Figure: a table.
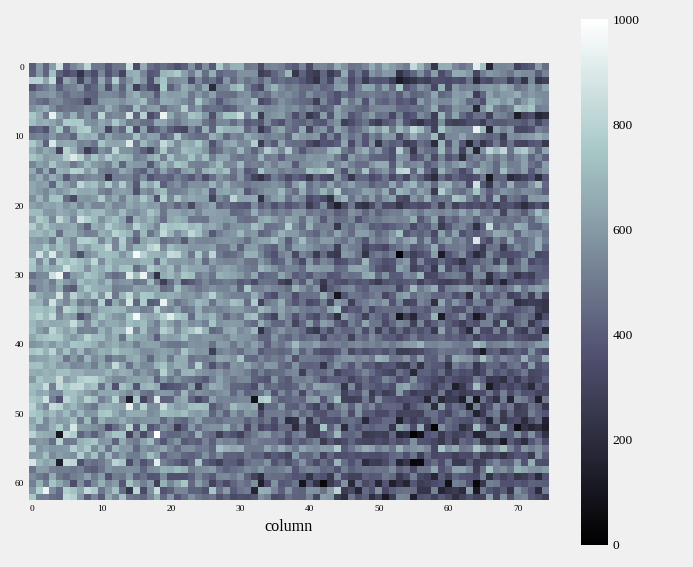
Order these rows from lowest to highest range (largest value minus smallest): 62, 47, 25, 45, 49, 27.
47, 25, 45, 62, 49, 27
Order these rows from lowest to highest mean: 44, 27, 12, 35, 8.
8, 44, 27, 35, 12
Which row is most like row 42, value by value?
14
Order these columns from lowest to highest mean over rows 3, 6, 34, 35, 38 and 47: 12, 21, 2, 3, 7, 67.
67, 21, 7, 2, 12, 3
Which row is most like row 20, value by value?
51
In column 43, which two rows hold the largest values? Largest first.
15, 12
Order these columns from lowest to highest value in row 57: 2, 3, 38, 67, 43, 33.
43, 38, 33, 67, 2, 3
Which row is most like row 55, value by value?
18
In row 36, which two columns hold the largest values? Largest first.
15, 20
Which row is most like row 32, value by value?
10
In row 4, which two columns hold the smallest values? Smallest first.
64, 44
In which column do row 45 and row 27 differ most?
7
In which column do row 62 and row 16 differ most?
66
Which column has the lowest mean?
58
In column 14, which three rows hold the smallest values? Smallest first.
48, 61, 53
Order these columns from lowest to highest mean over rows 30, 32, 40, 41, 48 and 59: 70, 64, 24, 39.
64, 70, 39, 24
